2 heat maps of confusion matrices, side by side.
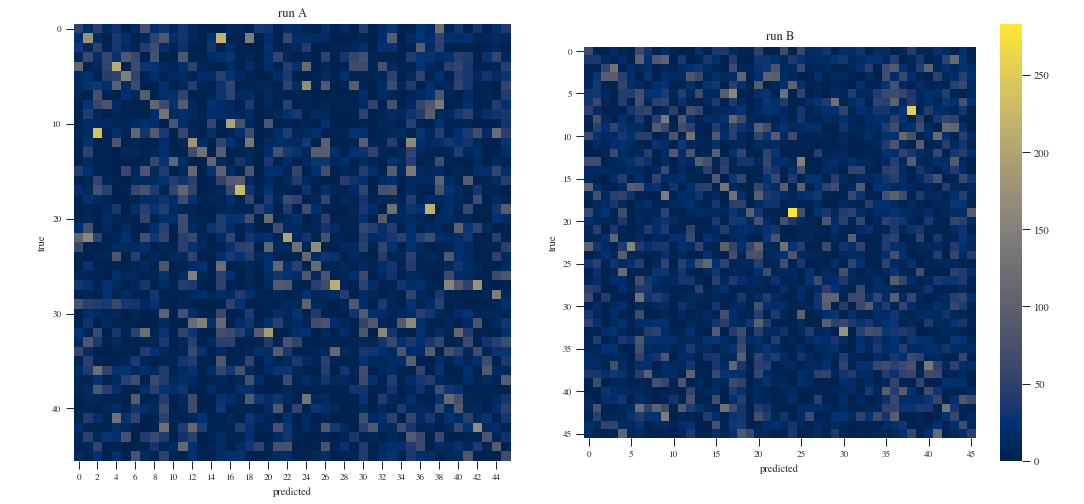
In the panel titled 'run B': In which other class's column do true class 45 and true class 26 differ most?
41
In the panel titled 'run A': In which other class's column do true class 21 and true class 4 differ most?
24
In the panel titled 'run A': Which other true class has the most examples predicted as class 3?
8
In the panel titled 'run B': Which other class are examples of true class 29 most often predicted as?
6
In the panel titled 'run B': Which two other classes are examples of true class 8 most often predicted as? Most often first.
9, 17
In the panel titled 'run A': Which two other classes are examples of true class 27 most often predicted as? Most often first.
42, 39
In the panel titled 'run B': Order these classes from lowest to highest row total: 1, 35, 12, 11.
11, 35, 12, 1
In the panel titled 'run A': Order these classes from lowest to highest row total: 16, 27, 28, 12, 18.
28, 18, 16, 12, 27
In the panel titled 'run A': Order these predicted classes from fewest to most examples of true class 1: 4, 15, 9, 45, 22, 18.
45, 4, 22, 9, 18, 15
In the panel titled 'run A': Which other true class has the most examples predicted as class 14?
10
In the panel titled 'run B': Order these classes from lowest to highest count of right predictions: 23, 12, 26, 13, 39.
26, 39, 12, 13, 23
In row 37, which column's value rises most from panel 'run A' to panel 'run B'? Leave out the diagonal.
40
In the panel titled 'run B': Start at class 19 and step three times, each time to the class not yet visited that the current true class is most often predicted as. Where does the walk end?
20
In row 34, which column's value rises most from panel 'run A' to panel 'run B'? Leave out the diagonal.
6
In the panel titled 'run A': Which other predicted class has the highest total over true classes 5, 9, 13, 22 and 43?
1
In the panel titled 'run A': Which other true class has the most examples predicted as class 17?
16
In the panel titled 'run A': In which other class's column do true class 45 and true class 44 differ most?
11
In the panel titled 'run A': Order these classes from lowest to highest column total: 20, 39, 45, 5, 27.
27, 5, 39, 20, 45
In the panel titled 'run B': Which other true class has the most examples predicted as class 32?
16
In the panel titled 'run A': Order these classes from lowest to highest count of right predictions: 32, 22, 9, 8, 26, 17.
26, 8, 9, 32, 22, 17
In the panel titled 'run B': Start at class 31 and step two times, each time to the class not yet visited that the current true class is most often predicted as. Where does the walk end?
14
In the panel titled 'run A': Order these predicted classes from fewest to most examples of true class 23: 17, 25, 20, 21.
21, 17, 20, 25
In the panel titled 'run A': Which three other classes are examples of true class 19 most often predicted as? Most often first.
37, 33, 45
